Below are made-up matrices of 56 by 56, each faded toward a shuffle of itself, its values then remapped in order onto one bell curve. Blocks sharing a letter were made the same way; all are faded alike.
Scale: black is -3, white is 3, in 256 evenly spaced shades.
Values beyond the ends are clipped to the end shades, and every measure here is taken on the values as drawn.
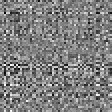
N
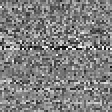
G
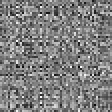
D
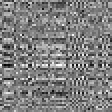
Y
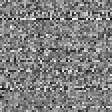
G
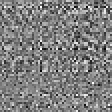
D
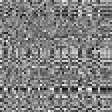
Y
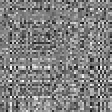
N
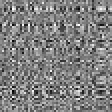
N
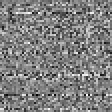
G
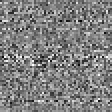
G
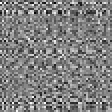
Y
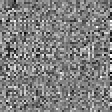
D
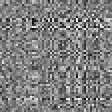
N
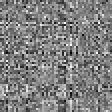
D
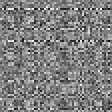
N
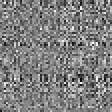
D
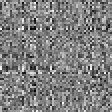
D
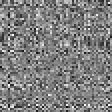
D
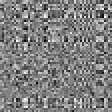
Y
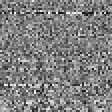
G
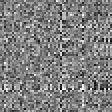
D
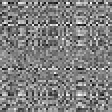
Y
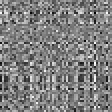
N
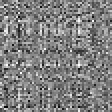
D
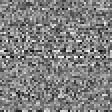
G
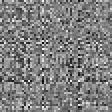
D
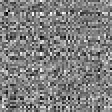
D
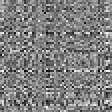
N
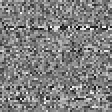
G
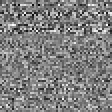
G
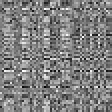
Y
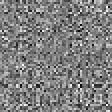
D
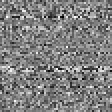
G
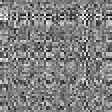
N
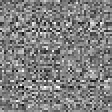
D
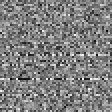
G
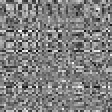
Y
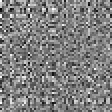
D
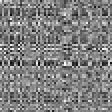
Y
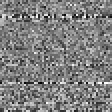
G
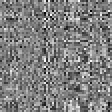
D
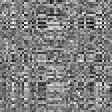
N
